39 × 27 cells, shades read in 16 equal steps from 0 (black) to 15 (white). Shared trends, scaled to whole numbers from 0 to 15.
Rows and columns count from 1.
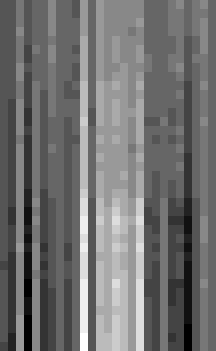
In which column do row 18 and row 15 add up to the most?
11
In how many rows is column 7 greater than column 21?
14
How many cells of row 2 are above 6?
13
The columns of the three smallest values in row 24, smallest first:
4, 24, 2
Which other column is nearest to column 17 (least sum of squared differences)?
3
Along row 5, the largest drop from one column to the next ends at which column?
12
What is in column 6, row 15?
5
